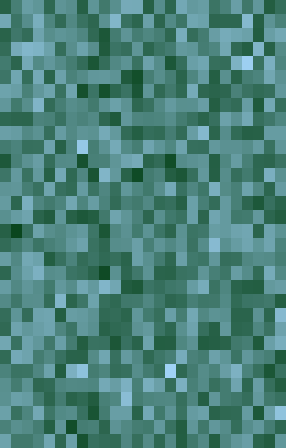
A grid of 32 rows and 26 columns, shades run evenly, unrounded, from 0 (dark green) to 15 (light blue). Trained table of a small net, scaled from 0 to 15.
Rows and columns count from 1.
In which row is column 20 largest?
18
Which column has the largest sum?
4
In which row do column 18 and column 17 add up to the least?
13
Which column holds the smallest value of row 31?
7
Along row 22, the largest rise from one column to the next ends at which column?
6
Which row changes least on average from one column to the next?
9
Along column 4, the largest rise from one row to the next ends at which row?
17
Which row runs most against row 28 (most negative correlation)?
23
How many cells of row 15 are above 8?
6
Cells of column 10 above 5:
17
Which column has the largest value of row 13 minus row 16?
25
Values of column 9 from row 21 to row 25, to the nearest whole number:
9 10 8 8 5
